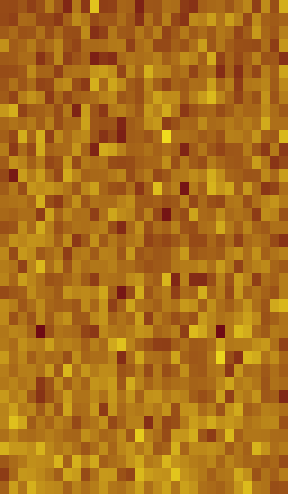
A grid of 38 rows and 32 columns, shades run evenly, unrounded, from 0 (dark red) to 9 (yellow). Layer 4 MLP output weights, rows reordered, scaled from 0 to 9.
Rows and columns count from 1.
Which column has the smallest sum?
14
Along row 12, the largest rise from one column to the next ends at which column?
12
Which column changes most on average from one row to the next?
32
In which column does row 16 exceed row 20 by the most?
5
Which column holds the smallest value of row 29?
26
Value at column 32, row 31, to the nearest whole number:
1
